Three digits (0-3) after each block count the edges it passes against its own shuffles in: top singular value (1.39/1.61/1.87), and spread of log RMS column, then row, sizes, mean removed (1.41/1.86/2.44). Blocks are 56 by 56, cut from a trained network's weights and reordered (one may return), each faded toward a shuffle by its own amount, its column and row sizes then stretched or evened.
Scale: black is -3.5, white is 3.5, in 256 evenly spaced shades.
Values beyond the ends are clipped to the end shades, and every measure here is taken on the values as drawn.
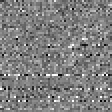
2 0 3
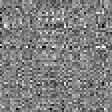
3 2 2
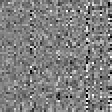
2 3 0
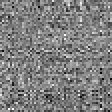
3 2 1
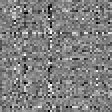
3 2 2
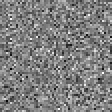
2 1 0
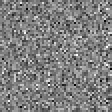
1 1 0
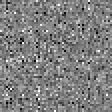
0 2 1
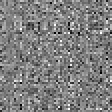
3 3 1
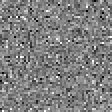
1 2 1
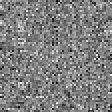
1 1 1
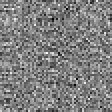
3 0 0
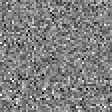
1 0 1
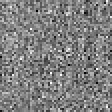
2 1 1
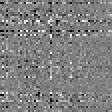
2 3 3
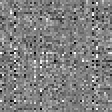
2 3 2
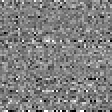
3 0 3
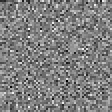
3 1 1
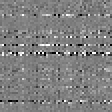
3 0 3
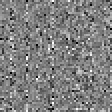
0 3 1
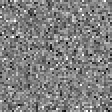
0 0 1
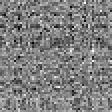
3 1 1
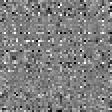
2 3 3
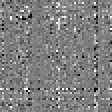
1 3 2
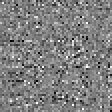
1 2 2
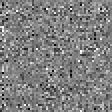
0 2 2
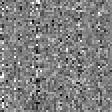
0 3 0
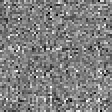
2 1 2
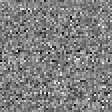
0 0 2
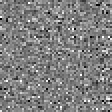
1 1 2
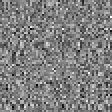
3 1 1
